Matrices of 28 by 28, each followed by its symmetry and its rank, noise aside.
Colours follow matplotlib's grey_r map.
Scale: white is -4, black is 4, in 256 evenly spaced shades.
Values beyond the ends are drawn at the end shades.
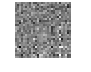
no symmetry, rank five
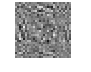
antisymmetric, rank four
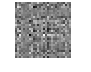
no symmetry, rank four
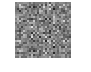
no symmetry, rank five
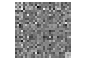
symmetric, rank five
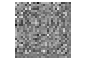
symmetric, rank five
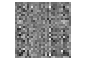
no symmetry, rank three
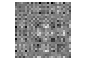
symmetric, rank three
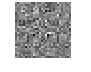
no symmetry, rank five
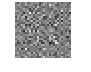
no symmetry, rank five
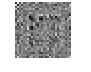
symmetric, rank four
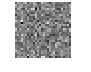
symmetric, rank four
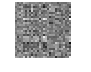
no symmetry, rank three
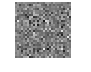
symmetric, rank five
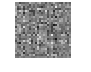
antisymmetric, rank four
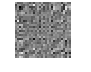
symmetric, rank three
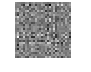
antisymmetric, rank four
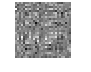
symmetric, rank three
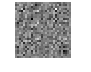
symmetric, rank five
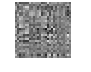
no symmetry, rank three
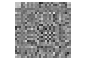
symmetric, rank four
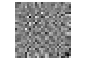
symmetric, rank four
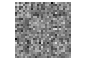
symmetric, rank five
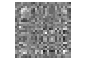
symmetric, rank three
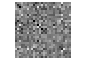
symmetric, rank five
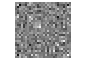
symmetric, rank five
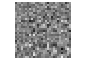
no symmetry, rank five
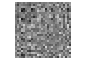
symmetric, rank five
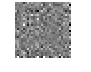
antisymmetric, rank four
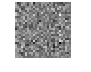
no symmetry, rank five
